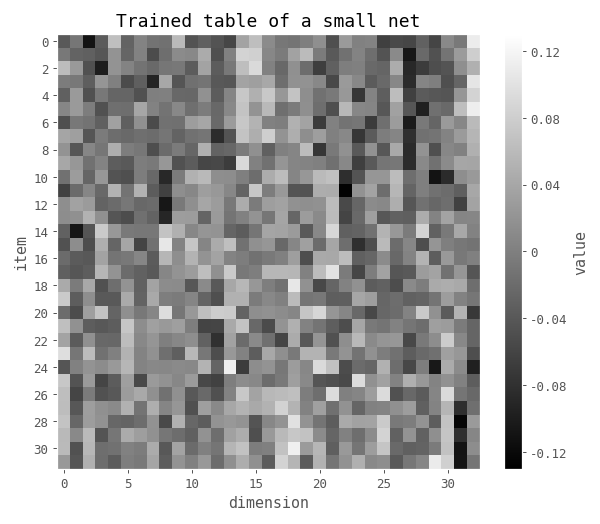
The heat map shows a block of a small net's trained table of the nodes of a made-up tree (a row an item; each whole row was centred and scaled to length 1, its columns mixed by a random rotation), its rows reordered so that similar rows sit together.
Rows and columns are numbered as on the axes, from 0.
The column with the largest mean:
18
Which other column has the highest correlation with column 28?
3
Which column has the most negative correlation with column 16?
23
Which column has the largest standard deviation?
32
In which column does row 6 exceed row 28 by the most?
31
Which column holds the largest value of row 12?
21
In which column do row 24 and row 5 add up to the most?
13
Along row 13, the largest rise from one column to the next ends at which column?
9
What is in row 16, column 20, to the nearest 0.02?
0.04
